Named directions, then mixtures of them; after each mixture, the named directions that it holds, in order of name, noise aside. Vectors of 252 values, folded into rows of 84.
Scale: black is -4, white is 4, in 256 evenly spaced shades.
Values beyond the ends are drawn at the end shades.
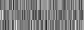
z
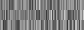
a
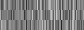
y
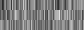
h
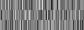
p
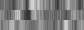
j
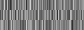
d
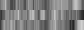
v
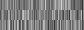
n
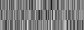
a, p.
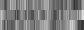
v.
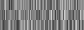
a.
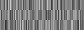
d, p.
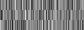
d, p.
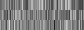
j, n, p.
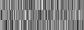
p.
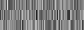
a, d, n.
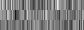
h, j, p.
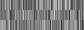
n, p, y.
